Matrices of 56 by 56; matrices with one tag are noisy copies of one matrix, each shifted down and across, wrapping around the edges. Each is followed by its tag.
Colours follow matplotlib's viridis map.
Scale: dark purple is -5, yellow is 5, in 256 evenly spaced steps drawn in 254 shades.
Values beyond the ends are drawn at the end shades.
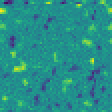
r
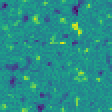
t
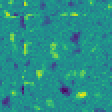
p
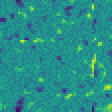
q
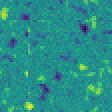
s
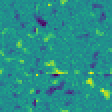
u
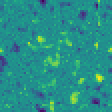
s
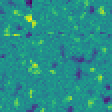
t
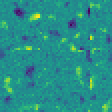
p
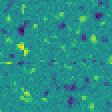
t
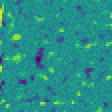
q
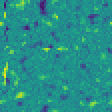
q
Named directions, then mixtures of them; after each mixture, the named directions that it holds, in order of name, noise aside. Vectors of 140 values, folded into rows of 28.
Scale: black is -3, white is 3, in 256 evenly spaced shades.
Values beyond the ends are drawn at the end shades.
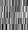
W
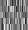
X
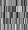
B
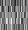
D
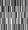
D.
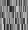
X.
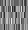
B, D.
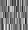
X.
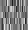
X.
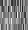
D, X.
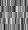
D, X.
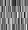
D, W.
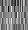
D, X.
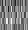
D.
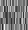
D, W, X.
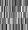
D, W.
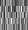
B, D, W.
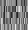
B.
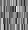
B, X.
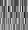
B, D, X.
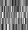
D, W, X.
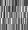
B, D, W.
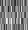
D.
